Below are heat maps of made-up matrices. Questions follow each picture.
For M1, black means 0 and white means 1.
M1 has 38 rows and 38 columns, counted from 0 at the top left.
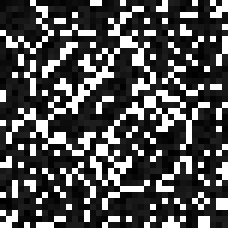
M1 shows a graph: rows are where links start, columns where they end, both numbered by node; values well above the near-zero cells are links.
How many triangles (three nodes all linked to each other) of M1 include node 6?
7
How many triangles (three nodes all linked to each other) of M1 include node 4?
3
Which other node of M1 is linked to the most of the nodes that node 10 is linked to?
node 18
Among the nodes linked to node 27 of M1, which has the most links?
node 37
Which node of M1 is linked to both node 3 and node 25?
node 9
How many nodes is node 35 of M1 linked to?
4
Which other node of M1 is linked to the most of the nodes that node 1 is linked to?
node 21
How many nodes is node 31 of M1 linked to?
11
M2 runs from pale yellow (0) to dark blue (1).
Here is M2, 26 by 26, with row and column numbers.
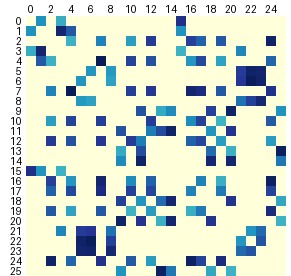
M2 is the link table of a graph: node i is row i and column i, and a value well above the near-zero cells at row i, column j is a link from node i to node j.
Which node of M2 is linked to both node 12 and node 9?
node 11
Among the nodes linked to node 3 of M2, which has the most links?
node 21
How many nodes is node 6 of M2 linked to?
5
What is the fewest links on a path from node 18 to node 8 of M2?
7
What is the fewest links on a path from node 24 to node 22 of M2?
5
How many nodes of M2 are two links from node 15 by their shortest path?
2
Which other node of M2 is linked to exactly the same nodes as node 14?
node 13
